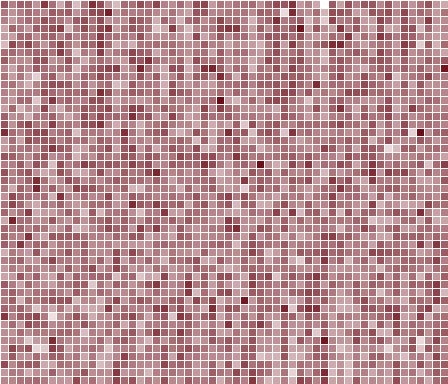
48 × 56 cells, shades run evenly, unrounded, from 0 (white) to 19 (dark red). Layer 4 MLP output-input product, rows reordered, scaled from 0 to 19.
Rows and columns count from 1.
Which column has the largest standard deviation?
41
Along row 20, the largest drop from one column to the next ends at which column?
10
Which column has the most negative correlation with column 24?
18
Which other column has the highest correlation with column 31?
25
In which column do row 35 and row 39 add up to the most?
40
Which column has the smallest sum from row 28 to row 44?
35
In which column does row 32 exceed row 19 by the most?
49
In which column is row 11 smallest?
15
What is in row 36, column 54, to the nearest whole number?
13
